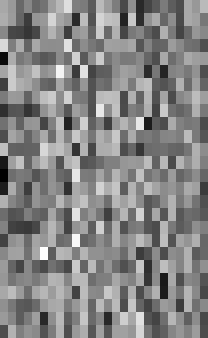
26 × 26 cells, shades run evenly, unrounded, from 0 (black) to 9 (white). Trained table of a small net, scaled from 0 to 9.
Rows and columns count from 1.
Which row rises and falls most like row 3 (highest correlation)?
18
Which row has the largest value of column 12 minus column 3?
21
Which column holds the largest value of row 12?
6
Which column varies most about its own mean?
1
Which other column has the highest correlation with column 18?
16
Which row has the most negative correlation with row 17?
8
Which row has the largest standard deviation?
2
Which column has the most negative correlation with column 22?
25
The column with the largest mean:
15
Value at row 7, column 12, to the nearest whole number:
3
